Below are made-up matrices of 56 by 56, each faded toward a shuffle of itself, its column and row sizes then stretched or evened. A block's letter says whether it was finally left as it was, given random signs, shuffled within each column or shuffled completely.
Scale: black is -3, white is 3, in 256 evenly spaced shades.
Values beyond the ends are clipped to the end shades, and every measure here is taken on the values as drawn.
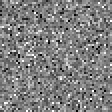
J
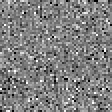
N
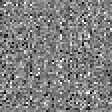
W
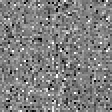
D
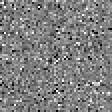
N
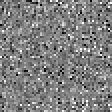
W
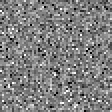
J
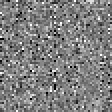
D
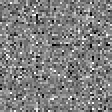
N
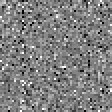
D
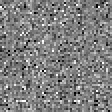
N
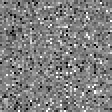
D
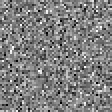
D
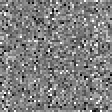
D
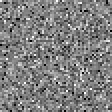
J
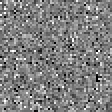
N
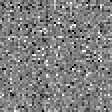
W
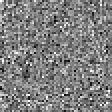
W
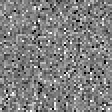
D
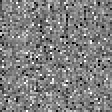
D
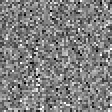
D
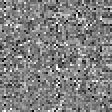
W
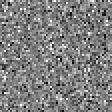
D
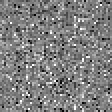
D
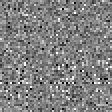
N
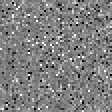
D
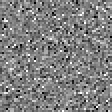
J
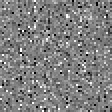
D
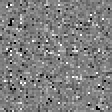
N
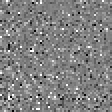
N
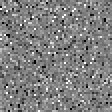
J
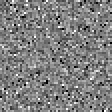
J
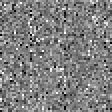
D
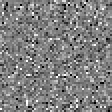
W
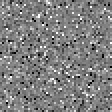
J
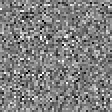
W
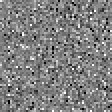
D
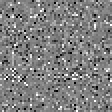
W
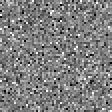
J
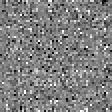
W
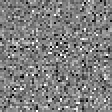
W
